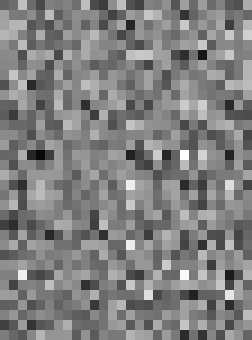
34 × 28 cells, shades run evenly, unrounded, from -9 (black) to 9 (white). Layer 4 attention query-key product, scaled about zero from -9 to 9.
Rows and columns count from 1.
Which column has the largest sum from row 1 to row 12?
28
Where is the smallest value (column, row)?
5, 16
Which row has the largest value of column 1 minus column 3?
19
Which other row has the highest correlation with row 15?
2
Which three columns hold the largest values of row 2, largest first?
17, 6, 18
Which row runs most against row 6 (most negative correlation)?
11
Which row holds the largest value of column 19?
27
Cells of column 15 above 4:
6
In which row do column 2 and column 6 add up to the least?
24
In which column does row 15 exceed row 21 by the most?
23
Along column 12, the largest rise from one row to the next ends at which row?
25
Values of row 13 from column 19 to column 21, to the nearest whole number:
1 0 -4
